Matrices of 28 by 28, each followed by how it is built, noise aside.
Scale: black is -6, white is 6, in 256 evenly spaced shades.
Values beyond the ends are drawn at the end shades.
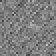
Hankel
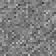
Hankel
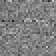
uneven rows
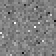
sparse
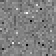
sparse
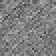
Hankel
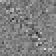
banded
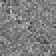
banded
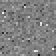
sparse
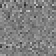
uneven rows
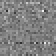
uneven rows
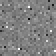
sparse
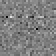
uneven rows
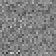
low rank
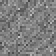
Hankel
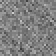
Toeplitz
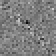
banded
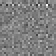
low rank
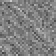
Toeplitz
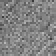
Hankel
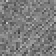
Hankel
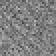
Toeplitz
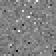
sparse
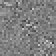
block diagonal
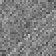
Hankel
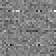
uneven rows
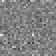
uneven rows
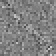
banded
